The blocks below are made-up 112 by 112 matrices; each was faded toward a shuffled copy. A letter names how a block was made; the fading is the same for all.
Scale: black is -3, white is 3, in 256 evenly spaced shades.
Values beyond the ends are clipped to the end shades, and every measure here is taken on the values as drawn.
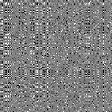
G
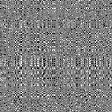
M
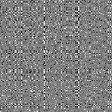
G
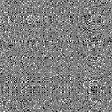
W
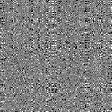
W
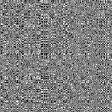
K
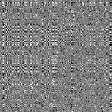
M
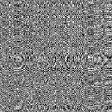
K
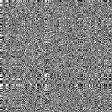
K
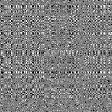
M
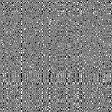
G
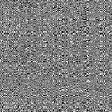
K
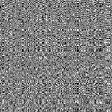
K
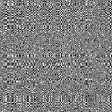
M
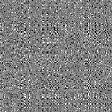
W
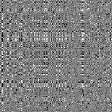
G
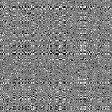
M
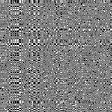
G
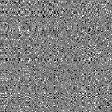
W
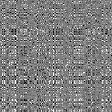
G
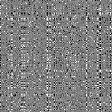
G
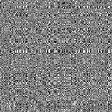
K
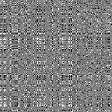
G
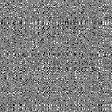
W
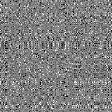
W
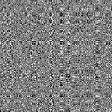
K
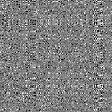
W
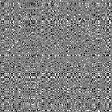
M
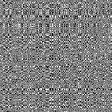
M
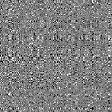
W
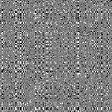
G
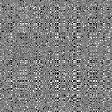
G
